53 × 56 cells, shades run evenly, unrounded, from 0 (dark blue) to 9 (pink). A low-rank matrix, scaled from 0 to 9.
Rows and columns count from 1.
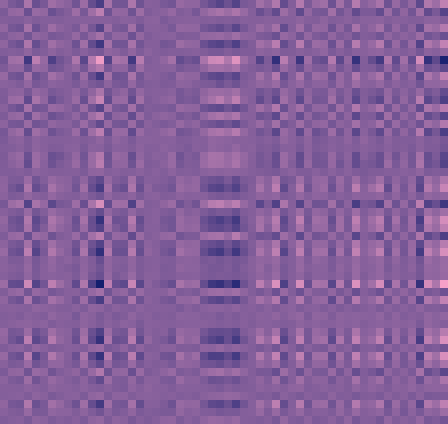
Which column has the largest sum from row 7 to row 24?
13
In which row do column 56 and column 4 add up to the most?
36
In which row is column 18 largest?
8
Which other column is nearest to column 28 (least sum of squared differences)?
53
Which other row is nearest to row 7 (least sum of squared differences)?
25
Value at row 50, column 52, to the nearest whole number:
4
